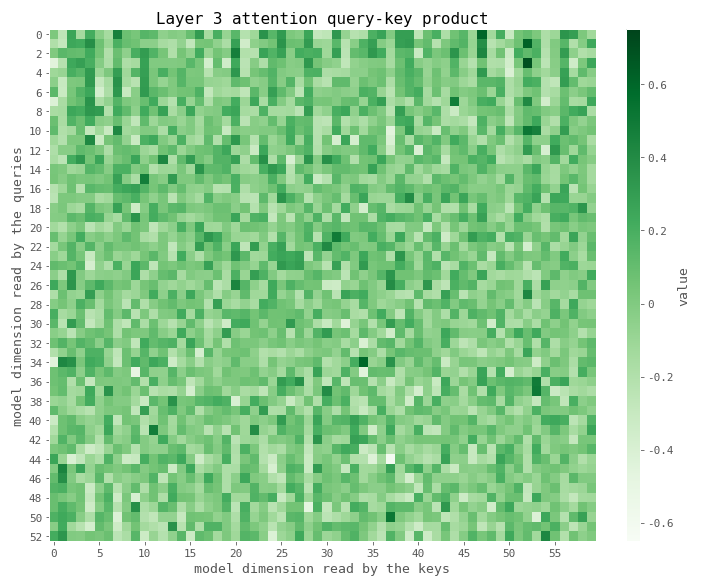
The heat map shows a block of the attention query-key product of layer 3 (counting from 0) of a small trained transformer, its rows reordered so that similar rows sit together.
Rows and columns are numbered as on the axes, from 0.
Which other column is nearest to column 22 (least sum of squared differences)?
59
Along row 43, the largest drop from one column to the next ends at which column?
34
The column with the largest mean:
47
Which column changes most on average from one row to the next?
9
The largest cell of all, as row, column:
3, 52
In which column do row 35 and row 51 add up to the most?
13
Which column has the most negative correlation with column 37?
53
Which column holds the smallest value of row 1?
21
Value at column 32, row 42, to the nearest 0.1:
-0.1
